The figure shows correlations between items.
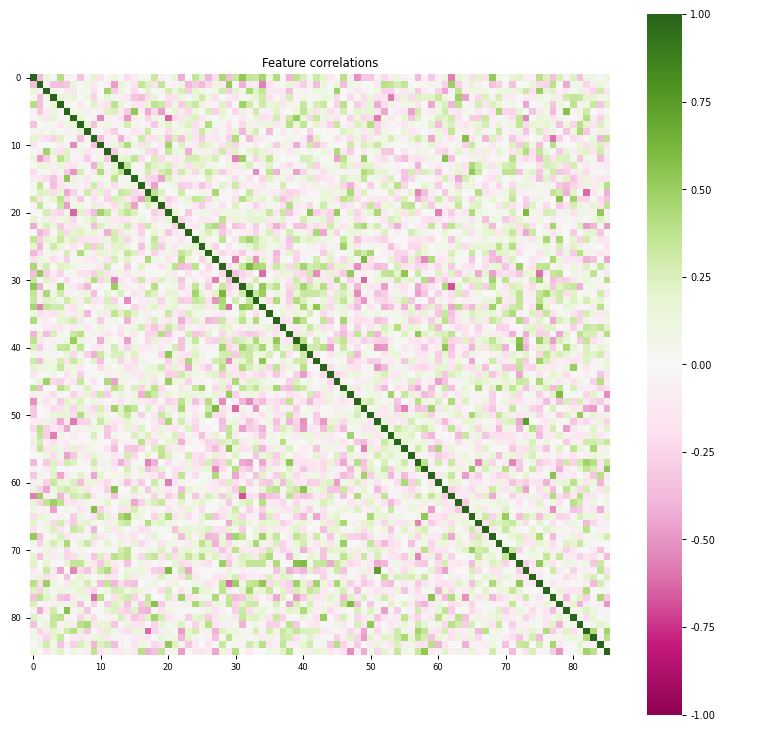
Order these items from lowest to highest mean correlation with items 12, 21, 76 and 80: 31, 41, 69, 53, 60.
60, 53, 69, 41, 31
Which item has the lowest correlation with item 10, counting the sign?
6
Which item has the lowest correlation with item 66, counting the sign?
57
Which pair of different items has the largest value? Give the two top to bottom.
51, 73
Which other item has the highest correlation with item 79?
5
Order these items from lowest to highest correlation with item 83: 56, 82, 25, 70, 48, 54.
48, 70, 25, 56, 54, 82
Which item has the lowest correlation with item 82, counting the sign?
17
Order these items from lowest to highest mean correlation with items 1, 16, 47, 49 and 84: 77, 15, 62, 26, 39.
39, 26, 15, 62, 77
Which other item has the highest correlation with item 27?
49
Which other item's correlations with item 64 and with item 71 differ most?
9
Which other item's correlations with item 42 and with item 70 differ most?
65
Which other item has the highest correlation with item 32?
28
